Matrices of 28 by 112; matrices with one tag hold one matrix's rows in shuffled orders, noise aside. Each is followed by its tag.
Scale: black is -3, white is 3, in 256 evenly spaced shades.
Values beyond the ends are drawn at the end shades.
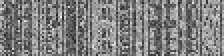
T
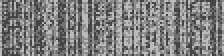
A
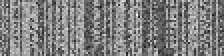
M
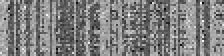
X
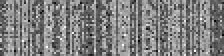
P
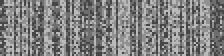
P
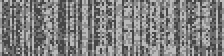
A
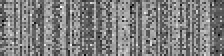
P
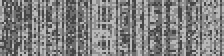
T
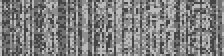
A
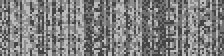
M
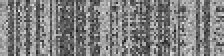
X
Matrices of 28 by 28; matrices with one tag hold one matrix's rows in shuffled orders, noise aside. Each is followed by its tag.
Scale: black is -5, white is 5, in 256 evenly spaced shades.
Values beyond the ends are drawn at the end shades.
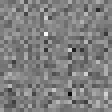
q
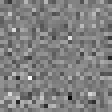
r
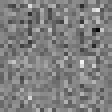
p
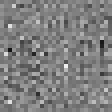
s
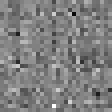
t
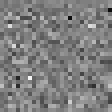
r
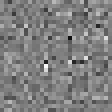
q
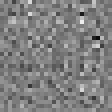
p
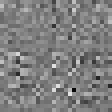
t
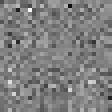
r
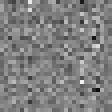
p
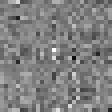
t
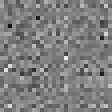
s
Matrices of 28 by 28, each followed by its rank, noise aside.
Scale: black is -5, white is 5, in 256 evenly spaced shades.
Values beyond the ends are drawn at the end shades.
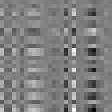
one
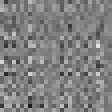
three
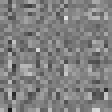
three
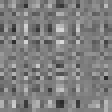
one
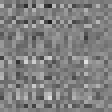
two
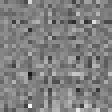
four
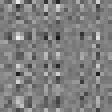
one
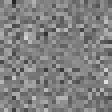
five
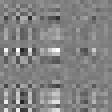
one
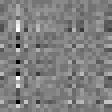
one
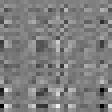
two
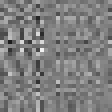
two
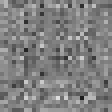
four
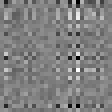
one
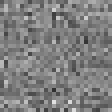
five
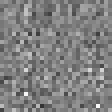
five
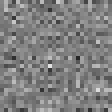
five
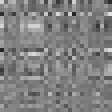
two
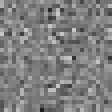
four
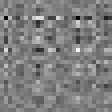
two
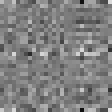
three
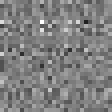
four
